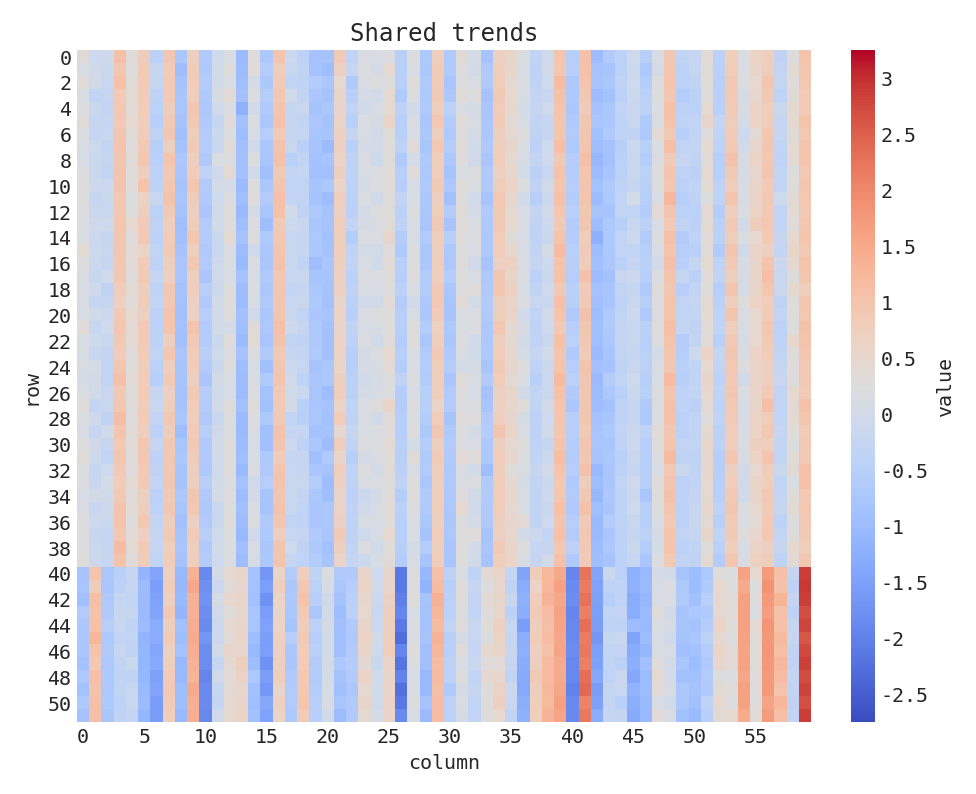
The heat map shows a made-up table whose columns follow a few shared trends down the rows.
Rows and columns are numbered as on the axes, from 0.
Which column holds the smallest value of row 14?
42
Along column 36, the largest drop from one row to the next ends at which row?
40
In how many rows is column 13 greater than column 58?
12
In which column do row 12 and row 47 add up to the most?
59
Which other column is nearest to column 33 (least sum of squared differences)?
20
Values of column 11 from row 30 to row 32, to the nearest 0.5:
0 0 0
